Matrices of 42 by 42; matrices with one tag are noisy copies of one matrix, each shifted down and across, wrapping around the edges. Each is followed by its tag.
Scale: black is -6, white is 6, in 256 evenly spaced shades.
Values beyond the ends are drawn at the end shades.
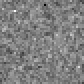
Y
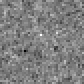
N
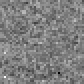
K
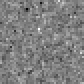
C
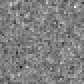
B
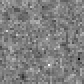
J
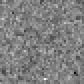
Y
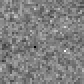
K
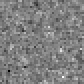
J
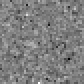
B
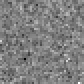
B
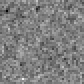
N
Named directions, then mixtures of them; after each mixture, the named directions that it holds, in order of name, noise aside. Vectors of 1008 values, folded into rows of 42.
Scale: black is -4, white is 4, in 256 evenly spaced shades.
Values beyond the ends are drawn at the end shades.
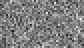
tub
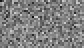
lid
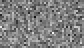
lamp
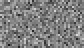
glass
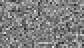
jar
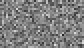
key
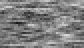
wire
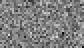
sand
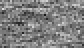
tub, wire.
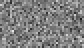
lid, tub.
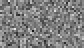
glass.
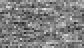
jar, wire.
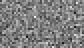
jar, lamp, lid.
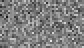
lamp, lid, tub.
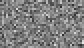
key.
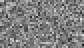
glass, jar, tub.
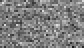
lid, sand, wire.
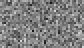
glass, lid.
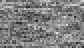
sand, wire.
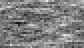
wire.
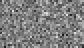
key, sand, tub.
